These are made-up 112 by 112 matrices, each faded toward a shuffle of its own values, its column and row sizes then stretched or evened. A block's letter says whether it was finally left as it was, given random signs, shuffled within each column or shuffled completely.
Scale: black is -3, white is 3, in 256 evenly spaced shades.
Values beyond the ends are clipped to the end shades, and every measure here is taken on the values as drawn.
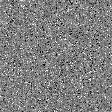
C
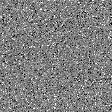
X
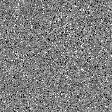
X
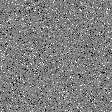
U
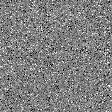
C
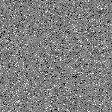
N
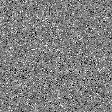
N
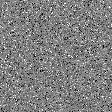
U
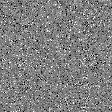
N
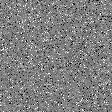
U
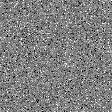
N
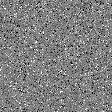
C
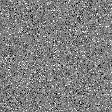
X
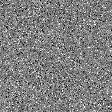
C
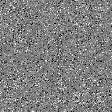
N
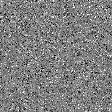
N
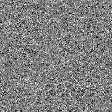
N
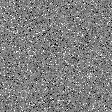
U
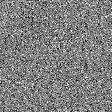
N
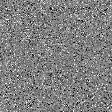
X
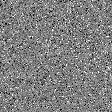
U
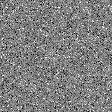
C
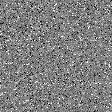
X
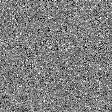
X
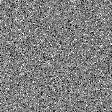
C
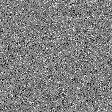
U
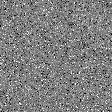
U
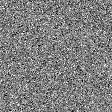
U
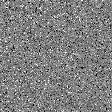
C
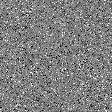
C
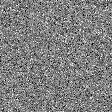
U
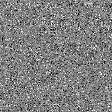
N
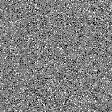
N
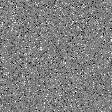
X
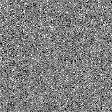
N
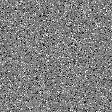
C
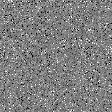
N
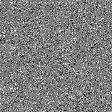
N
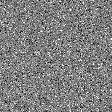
C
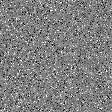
U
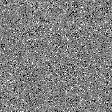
N
